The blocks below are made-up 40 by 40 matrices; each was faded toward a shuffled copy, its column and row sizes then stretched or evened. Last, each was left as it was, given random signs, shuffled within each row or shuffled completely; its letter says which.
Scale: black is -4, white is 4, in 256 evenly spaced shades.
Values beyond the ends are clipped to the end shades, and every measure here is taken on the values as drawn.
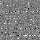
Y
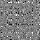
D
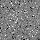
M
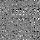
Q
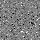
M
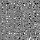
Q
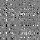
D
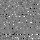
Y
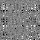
D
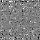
Q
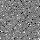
M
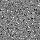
M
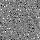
M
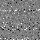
Y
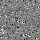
M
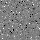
M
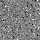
M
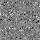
Y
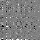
D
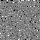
Y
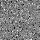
M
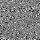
Y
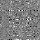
D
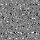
Y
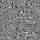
Y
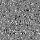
Y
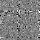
Q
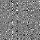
D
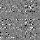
Q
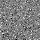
M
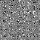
Q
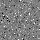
M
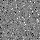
M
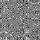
D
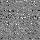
Y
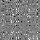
D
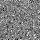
M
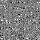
Y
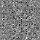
Q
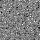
M
